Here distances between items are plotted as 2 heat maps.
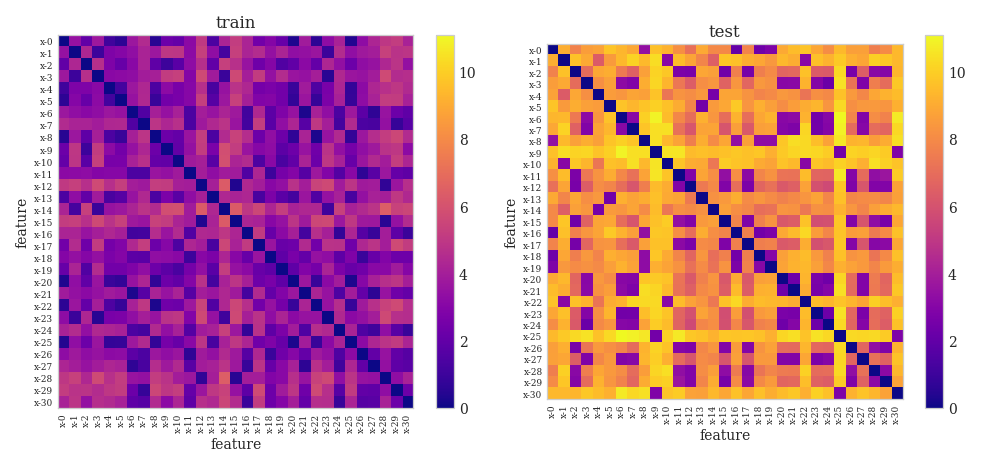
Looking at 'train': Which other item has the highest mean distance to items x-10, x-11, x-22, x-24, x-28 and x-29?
x-14
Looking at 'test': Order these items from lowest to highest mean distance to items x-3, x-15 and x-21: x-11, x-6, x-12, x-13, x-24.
x-24, x-6, x-12, x-11, x-13
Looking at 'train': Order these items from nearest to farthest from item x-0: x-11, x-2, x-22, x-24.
x-22, x-2, x-11, x-24
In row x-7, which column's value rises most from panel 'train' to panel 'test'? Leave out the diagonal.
x-30
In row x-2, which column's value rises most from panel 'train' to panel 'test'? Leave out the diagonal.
x-9
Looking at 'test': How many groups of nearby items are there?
7
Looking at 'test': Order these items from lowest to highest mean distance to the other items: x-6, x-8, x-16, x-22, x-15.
x-15, x-6, x-16, x-8, x-22
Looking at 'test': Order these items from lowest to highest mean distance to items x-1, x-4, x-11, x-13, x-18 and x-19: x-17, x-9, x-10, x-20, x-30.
x-17, x-10, x-20, x-30, x-9
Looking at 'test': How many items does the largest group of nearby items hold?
8
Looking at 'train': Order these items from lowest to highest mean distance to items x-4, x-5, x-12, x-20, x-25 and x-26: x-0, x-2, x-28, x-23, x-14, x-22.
x-0, x-22, x-2, x-23, x-28, x-14
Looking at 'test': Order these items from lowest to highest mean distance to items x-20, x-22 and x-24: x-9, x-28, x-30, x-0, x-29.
x-29, x-28, x-0, x-30, x-9
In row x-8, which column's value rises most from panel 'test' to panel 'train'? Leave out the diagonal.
x-16
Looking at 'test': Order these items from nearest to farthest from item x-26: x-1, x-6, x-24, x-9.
x-24, x-6, x-1, x-9
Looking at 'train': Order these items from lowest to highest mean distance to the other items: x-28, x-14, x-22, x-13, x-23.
x-13, x-22, x-23, x-28, x-14
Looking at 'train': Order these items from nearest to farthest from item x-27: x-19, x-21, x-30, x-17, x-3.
x-21, x-30, x-19, x-3, x-17
